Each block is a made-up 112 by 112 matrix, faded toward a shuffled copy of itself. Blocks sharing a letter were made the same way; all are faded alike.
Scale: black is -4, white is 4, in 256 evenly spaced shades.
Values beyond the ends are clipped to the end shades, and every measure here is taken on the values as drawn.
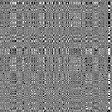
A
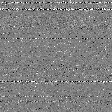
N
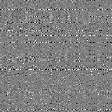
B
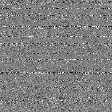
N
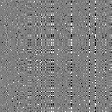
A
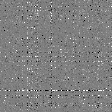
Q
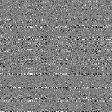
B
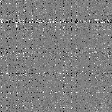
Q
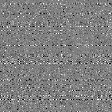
B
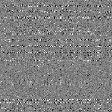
B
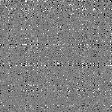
Q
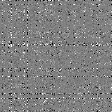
Q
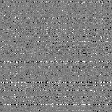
B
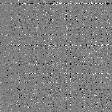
Q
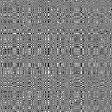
A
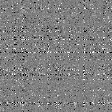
Q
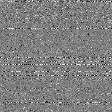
N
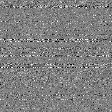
N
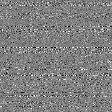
N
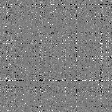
Q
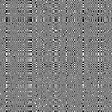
A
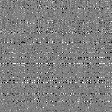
B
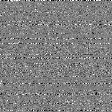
N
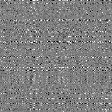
B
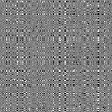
A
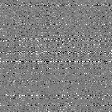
B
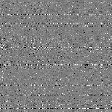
B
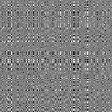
A
